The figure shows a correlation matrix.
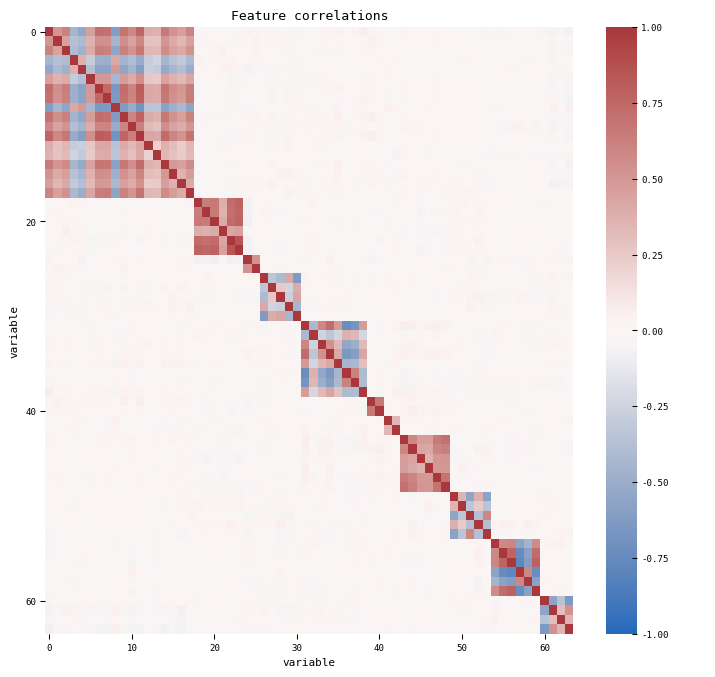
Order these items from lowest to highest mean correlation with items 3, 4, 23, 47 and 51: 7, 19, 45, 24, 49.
7, 49, 24, 45, 19
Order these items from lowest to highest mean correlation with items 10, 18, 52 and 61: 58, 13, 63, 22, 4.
4, 58, 13, 63, 22
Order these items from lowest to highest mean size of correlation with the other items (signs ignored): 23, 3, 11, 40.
40, 23, 3, 11
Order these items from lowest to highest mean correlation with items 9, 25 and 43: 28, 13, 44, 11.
28, 13, 44, 11
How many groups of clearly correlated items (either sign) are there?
11
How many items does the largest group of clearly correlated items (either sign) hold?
18
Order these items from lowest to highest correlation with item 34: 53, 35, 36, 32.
36, 32, 53, 35
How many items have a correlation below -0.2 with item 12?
3
